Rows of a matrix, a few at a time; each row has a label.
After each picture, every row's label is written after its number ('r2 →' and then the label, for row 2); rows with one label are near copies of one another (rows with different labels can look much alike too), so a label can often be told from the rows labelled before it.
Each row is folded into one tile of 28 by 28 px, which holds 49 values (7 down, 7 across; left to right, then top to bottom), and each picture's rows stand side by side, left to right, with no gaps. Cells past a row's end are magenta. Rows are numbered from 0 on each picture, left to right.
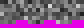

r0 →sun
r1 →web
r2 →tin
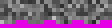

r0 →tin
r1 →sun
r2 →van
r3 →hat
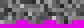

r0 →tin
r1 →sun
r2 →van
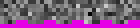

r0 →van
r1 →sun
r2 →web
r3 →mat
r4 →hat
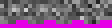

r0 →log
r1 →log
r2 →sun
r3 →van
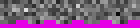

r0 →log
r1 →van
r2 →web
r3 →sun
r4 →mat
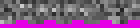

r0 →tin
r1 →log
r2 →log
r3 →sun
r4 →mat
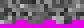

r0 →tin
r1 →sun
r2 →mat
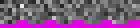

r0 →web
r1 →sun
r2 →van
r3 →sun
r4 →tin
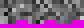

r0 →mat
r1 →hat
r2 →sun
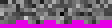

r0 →sun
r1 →van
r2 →mat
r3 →van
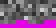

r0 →sun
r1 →log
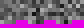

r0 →tin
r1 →mat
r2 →van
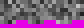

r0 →hat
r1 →van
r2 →tin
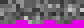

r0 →sun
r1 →tin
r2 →log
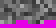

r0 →tin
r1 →hat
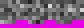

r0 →tin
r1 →web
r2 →log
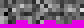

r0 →mat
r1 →hat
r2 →log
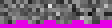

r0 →van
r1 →web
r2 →sun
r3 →mat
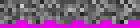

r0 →web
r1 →van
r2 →log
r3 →hat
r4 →hat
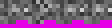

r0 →log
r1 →hat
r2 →log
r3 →log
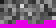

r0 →web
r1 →sun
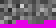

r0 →web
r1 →log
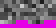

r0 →tin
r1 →van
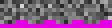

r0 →web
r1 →web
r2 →van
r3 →sun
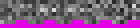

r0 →tin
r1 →log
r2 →log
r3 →van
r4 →web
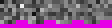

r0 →web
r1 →mat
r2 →tin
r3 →van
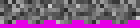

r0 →hat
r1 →web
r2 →tin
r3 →hat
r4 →sun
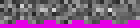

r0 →web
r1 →log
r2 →hat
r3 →log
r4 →sun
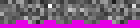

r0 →sun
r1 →web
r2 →log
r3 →sun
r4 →web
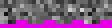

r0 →mat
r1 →sun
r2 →log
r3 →mat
